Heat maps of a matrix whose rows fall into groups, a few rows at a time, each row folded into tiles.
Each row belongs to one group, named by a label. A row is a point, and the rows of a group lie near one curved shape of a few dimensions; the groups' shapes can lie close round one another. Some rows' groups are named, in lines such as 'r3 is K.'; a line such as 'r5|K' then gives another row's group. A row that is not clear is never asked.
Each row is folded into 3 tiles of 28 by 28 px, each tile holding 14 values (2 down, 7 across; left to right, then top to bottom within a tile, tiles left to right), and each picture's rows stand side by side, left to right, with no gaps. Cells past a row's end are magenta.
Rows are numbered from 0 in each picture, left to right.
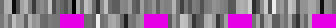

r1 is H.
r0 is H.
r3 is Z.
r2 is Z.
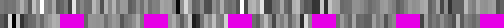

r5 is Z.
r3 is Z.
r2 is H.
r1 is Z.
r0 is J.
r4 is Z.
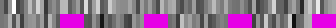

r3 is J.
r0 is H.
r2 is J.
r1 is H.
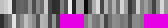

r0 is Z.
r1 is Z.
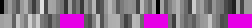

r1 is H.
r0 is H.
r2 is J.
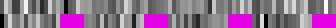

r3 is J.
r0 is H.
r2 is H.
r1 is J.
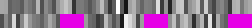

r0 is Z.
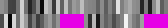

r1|J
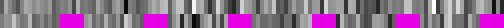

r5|H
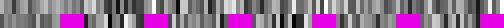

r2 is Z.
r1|Z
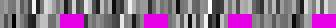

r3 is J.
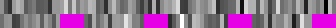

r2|Z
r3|H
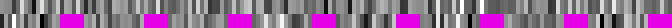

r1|H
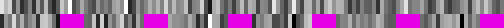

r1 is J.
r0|Z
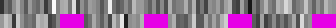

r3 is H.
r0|H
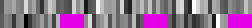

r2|H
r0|H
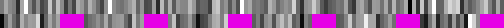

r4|H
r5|H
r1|H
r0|H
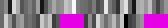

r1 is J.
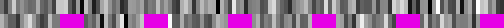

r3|H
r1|H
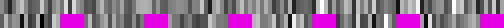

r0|J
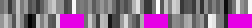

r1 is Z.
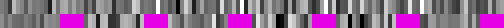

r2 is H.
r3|Z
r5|Z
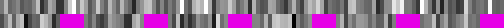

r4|Z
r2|H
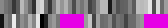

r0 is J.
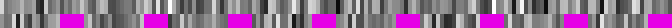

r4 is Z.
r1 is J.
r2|Z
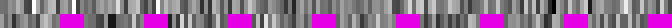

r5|H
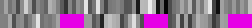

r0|H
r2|J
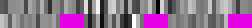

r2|Z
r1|H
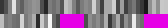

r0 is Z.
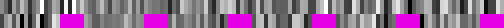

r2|Z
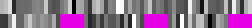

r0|Z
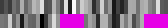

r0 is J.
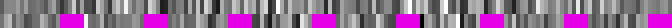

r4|Z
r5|H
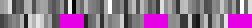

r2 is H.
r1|H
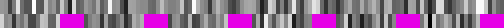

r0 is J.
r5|J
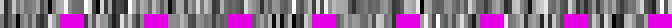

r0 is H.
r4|Z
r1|Z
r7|Z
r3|J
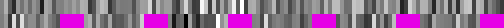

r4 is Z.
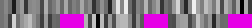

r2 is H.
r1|J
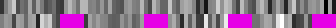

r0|Z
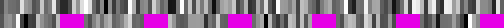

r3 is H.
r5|H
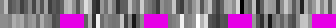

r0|Z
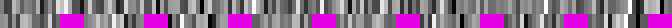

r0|Z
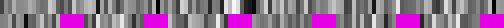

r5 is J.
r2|Z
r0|H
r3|Z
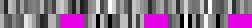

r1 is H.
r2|J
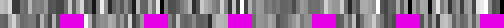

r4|J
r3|Z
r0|Z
